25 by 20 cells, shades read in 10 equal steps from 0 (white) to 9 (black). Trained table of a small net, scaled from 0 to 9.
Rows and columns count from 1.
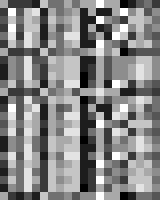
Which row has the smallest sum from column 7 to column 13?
1
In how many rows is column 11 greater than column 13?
22
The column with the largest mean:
11
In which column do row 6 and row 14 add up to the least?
2
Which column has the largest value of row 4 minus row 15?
13
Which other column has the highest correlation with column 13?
14
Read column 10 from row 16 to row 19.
2 1 2 2
